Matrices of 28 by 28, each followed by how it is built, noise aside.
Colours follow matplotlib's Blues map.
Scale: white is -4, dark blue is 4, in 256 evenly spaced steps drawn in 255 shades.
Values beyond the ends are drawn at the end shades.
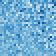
upper triangular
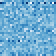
uneven rows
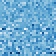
uneven rows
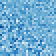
lower triangular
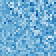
upper triangular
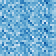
repeating rows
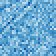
Hankel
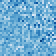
upper triangular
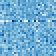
uneven rows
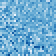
lower triangular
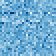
uneven rows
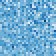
upper triangular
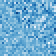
upper triangular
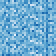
repeating rows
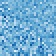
lower triangular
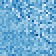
upper triangular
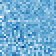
lower triangular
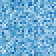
repeating rows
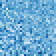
lower triangular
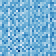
repeating rows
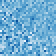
lower triangular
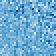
upper triangular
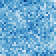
smooth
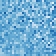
upper triangular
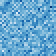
Hankel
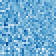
lower triangular
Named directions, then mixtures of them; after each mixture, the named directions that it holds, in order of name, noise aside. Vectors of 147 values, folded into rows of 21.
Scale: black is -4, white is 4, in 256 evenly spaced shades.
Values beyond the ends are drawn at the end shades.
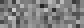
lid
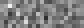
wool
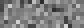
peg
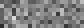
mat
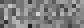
mat, peg, wool.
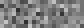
mat, wool.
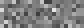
lid, mat, peg.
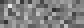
lid, peg, wool.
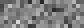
peg.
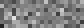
mat.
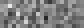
wool.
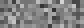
lid.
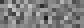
lid, wool.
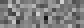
lid, wool.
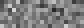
lid, mat, peg.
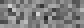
lid, wool.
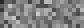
lid, mat, peg.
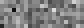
lid, mat.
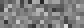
peg.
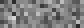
lid, mat.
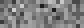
lid.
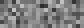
lid.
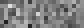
mat, peg, wool.
